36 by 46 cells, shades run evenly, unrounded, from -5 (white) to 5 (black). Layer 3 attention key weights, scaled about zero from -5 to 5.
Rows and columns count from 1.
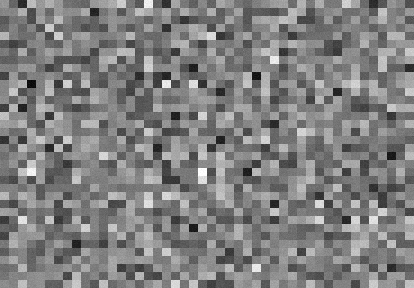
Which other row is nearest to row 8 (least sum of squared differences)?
4
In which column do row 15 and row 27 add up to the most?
20
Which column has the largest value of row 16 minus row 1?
17
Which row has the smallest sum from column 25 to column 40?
1
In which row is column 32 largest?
7
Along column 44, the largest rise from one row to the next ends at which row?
15
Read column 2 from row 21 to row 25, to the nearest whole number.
-1 1 2 0 0
